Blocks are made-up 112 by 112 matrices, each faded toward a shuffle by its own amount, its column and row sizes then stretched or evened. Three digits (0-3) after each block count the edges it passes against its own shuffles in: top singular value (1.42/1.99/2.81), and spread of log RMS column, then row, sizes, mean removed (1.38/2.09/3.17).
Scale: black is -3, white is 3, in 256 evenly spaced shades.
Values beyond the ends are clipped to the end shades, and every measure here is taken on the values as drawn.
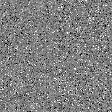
1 1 0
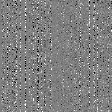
1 3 0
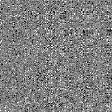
2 2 1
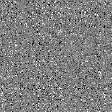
0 2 2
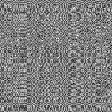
3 0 1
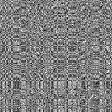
3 2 1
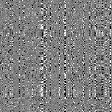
3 3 1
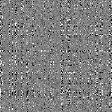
2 3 2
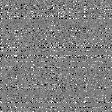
0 2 3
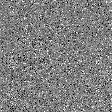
0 1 0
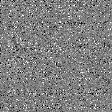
1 1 2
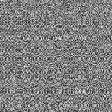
3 0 2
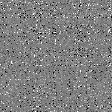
1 1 2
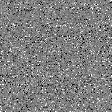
1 0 2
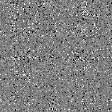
0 2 2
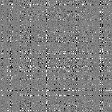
2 3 3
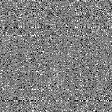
2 1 2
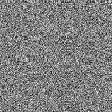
2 0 0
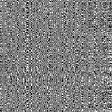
3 3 0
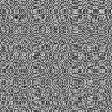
3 0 2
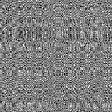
3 2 0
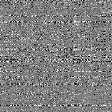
2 0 3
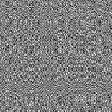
3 1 0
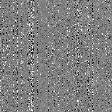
1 3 1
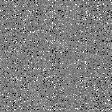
1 2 2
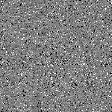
1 1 1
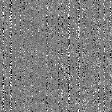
0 3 1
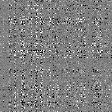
0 3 3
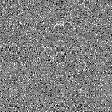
2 0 1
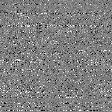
1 1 3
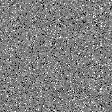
1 1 0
